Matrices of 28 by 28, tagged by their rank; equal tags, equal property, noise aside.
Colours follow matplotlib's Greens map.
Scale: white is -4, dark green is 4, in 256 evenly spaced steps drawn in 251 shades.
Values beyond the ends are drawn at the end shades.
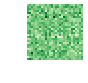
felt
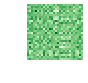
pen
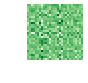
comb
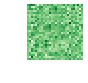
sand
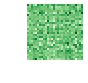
sand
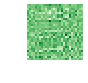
pen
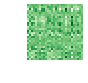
comb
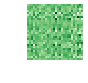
pen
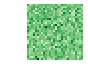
felt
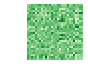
sand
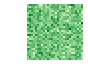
felt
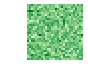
felt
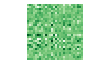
comb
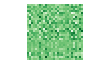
pen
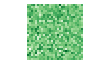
felt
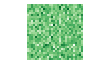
felt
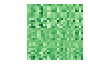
pen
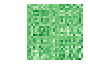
pen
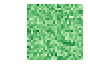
felt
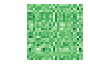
pen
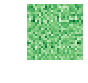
sand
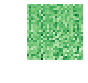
sand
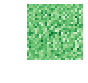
felt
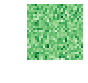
sand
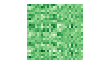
comb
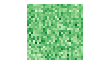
felt
